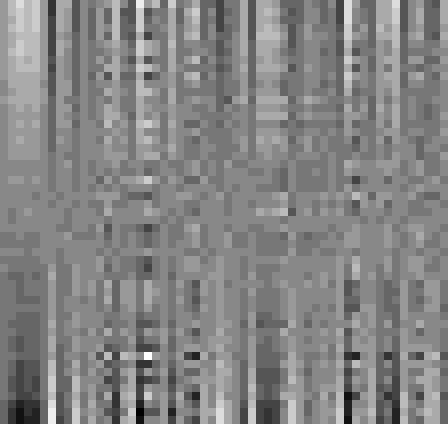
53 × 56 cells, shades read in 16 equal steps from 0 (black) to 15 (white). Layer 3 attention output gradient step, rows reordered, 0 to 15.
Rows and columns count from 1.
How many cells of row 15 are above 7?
39
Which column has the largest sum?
46
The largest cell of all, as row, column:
45, 19
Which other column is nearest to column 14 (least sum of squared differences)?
20
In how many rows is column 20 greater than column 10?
22
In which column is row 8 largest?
44
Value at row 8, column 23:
7
